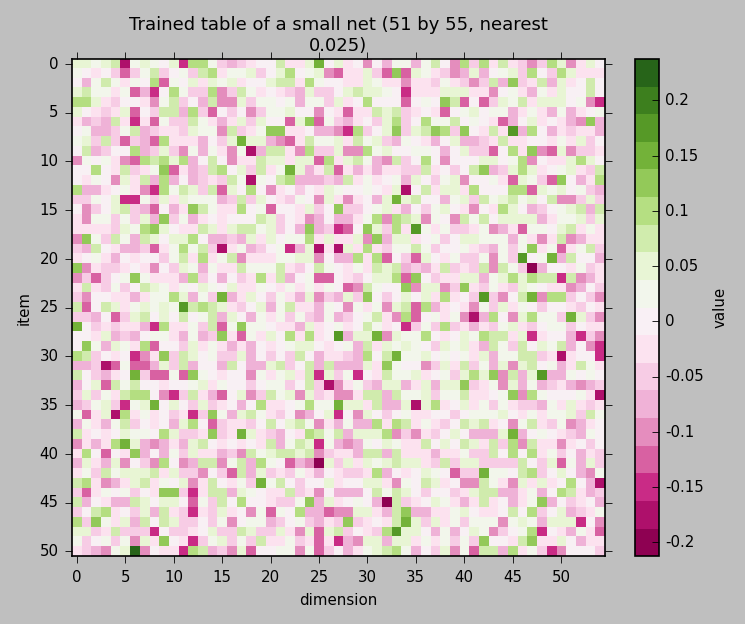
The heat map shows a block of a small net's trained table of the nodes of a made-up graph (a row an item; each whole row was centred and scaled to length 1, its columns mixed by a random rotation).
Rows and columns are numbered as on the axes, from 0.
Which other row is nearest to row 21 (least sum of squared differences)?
27
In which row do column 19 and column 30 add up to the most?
43
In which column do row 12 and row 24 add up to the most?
50
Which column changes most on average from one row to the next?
47
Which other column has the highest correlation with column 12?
4
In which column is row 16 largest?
9
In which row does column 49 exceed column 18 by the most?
20
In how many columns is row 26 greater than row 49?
25
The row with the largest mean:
10
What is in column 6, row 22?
0.125
